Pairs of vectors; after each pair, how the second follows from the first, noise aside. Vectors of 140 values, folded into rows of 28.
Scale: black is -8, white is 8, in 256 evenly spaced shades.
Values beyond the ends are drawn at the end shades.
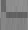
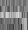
reversed, negated, scaled up.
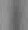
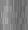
wrapped around, negated.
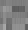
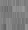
negated, shrunk.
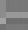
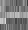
scaled up.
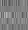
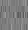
reversed, negated, partly zeroed.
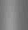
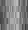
wrapped around, negated, scaled up.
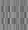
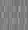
reversed, negated, shrunk.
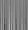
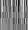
reversed, negated, scaled up.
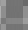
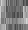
scaled up.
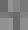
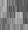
wrapped around, negated, scaled up.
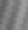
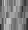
wrapped around, negated, scaled up.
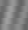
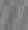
wrapped around, negated, shrunk.
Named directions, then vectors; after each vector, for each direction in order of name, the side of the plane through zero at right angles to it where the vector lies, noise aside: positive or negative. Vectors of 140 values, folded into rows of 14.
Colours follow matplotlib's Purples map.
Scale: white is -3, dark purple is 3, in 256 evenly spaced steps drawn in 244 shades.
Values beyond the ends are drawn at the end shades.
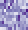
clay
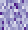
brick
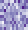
negative, negative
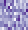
negative, positive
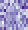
negative, negative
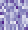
positive, positive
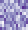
negative, negative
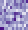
positive, negative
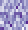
positive, negative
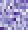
positive, negative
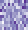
negative, negative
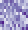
positive, positive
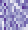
negative, negative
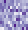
negative, positive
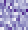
negative, positive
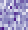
positive, negative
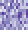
positive, positive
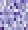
positive, negative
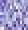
negative, positive
